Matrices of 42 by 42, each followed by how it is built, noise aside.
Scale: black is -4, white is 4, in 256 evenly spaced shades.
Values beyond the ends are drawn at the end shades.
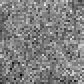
smooth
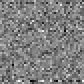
uneven rows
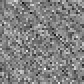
Toeplitz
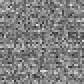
blocks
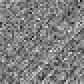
Hankel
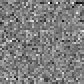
uneven rows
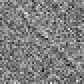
Toeplitz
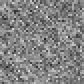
Toeplitz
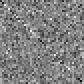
diagonal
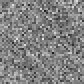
Toeplitz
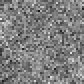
smooth
